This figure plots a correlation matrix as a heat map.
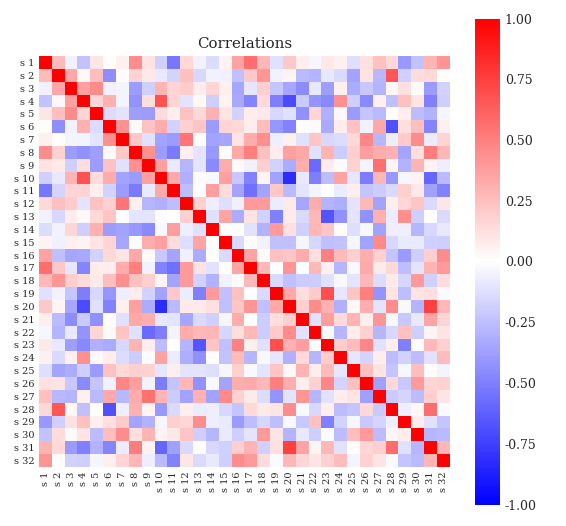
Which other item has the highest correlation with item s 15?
s 27
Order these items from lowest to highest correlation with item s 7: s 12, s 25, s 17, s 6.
s 25, s 17, s 6, s 12
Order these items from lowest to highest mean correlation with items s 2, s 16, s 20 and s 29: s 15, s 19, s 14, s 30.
s 15, s 30, s 14, s 19
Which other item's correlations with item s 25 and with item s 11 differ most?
s 8
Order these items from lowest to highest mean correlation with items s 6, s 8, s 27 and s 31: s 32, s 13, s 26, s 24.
s 24, s 26, s 13, s 32
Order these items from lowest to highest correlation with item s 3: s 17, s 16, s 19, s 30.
s 16, s 19, s 17, s 30
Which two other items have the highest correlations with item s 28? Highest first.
s 2, s 31
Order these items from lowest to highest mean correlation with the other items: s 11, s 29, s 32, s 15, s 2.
s 11, s 29, s 15, s 2, s 32
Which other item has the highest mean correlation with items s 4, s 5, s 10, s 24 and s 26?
s 3
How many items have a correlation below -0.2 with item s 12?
7
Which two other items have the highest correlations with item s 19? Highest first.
s 23, s 26
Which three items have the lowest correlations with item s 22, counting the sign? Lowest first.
s 9, s 10, s 4
